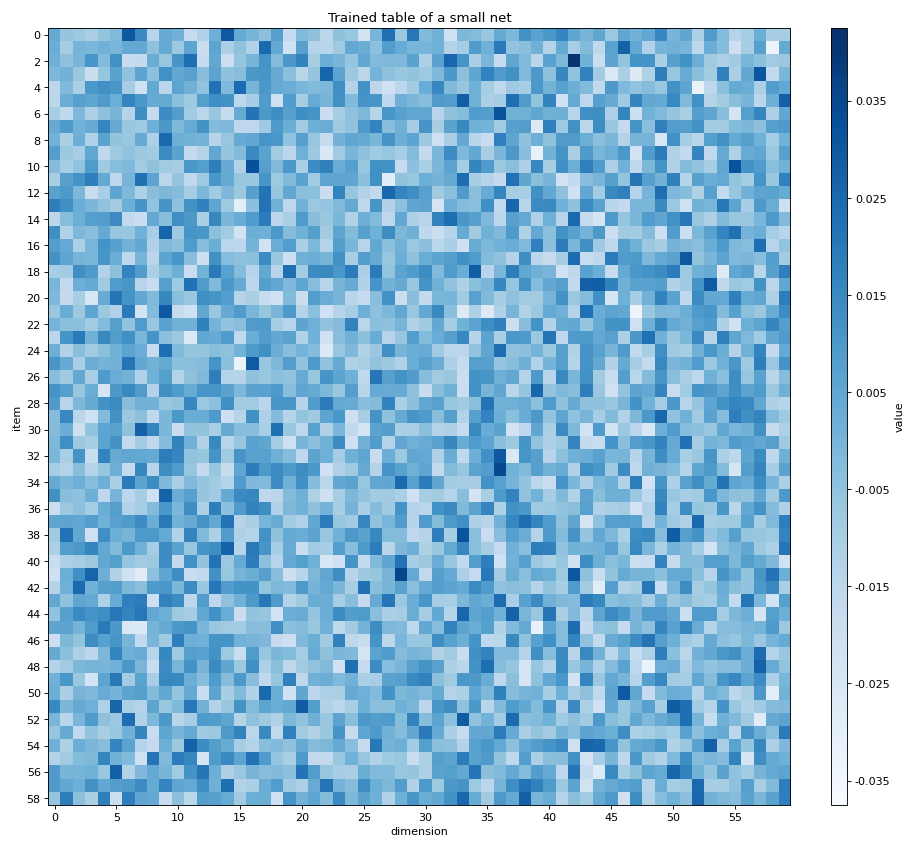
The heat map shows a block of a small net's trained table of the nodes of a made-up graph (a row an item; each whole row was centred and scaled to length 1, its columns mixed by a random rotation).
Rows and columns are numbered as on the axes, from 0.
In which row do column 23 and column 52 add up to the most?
58
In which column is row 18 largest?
34
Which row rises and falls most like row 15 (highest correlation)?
8
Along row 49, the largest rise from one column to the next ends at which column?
43
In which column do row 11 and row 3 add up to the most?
57
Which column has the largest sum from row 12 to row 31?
49
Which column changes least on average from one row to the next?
56
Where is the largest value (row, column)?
2, 42
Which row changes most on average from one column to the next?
18
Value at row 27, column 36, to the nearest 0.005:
0.005
